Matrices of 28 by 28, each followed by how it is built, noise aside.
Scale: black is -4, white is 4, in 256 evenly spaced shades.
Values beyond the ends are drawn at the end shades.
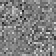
block diagonal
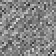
Hankel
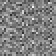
repeating rows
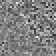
upper triangular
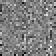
uneven columns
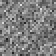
Hankel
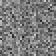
repeating rows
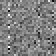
uneven columns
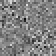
block diagonal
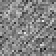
Hankel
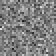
noise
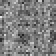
blocks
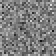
noise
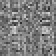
blocks
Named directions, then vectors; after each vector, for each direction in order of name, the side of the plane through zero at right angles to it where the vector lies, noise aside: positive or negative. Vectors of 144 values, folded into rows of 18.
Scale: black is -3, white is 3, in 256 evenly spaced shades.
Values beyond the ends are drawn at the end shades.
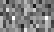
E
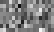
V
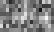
positive, negative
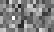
positive, positive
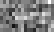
negative, negative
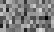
negative, positive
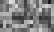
negative, positive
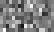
positive, positive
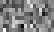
positive, positive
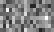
positive, negative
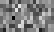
negative, negative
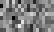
negative, negative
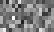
positive, positive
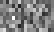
positive, positive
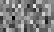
negative, negative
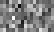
positive, positive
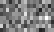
positive, negative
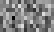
negative, negative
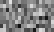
negative, positive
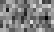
negative, positive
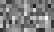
positive, negative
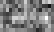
positive, negative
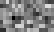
negative, negative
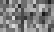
positive, positive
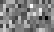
negative, positive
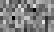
negative, negative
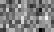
positive, negative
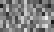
positive, negative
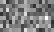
positive, negative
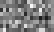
negative, positive
